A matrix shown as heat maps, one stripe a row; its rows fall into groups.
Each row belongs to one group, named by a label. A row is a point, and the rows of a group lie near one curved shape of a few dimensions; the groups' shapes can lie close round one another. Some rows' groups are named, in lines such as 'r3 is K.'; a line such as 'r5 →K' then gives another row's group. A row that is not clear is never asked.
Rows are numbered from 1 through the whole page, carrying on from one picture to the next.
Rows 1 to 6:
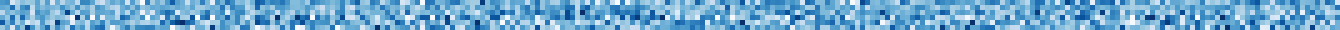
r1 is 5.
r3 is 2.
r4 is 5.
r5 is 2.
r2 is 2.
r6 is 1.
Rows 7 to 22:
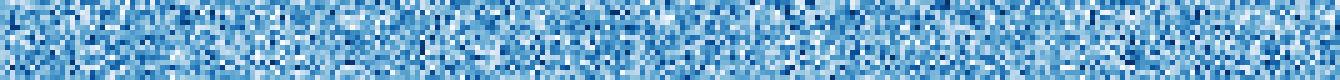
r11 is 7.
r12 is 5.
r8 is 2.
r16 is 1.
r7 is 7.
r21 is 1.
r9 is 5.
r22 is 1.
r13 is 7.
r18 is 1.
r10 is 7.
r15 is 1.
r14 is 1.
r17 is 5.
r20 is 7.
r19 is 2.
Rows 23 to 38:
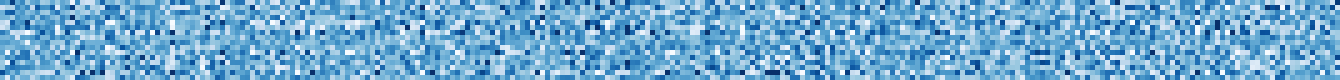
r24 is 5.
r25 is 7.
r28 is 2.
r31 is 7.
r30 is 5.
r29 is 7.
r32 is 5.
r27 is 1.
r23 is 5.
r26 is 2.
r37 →5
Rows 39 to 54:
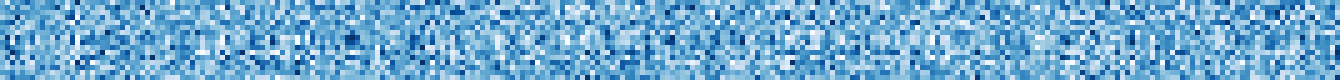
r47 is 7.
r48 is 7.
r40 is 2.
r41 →7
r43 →5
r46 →7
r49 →5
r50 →7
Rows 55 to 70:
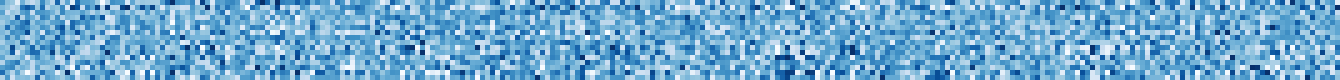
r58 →5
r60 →7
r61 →1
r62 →2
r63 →5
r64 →5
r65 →5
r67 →5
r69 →7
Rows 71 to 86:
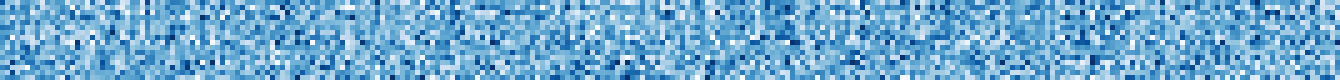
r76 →5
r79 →5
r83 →5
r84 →7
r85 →2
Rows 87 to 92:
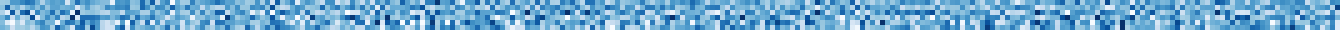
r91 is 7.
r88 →7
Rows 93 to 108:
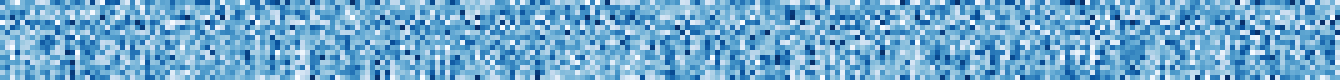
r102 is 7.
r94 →2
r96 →5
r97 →2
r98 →2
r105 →7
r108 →1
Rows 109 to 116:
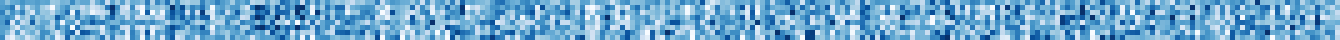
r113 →7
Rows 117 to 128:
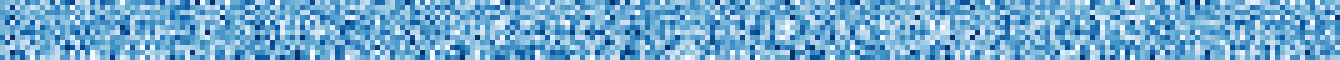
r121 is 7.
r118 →2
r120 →5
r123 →2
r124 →2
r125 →7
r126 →7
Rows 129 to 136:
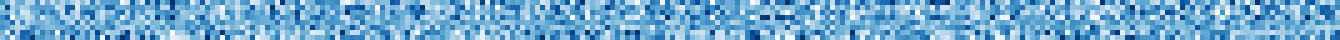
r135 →2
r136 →2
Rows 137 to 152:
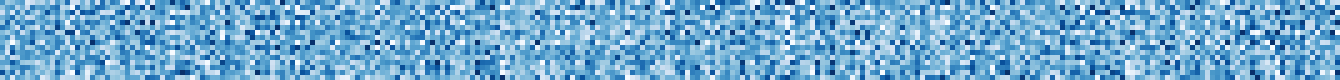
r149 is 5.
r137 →2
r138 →7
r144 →2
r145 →1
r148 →2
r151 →5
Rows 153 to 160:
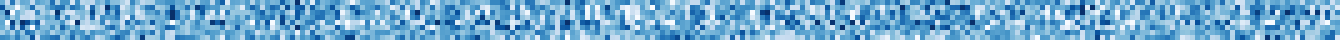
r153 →7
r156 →2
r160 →2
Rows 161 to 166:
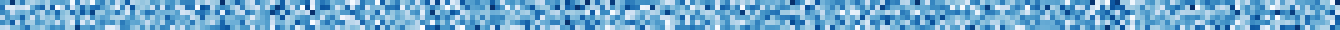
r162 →7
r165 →5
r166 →1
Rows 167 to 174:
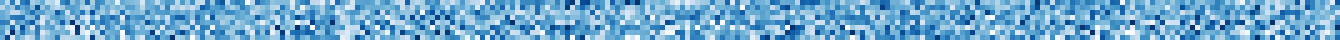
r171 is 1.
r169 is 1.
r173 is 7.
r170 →7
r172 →5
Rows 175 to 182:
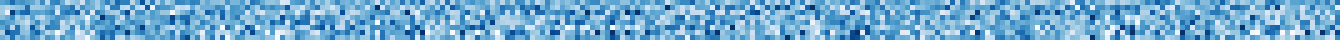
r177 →2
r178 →5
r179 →7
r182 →5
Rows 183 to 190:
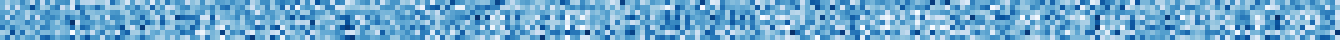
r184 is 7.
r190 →2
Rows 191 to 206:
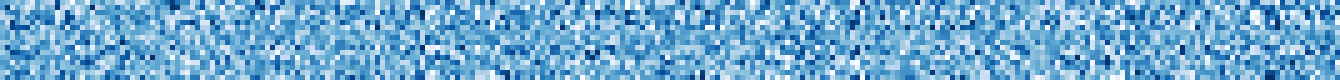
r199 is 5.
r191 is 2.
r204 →5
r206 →7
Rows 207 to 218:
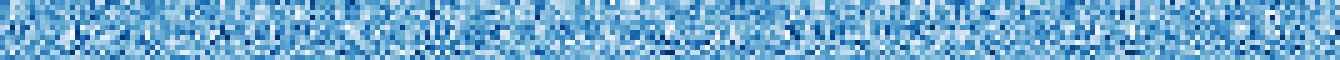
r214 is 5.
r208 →1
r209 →7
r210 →1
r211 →5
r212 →7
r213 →5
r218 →7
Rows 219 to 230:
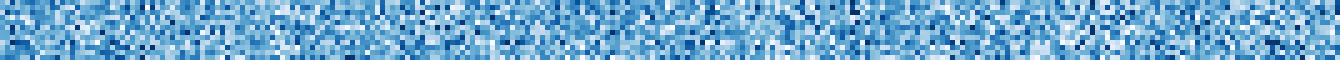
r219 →5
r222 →7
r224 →7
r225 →5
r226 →7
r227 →7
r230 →2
